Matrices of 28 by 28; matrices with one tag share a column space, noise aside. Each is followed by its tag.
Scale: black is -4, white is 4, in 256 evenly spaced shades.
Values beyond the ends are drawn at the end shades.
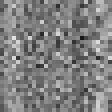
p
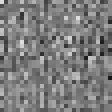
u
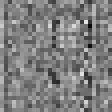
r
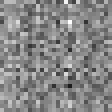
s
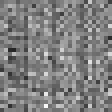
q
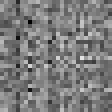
p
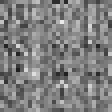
r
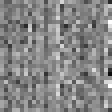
r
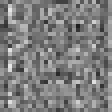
r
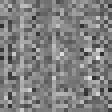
q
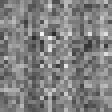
p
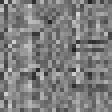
s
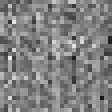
u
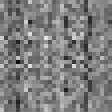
p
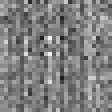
u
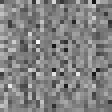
s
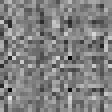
p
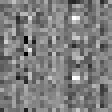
u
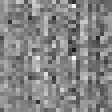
u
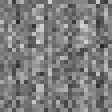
r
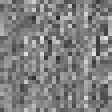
u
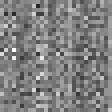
q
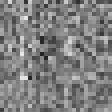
u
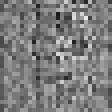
u
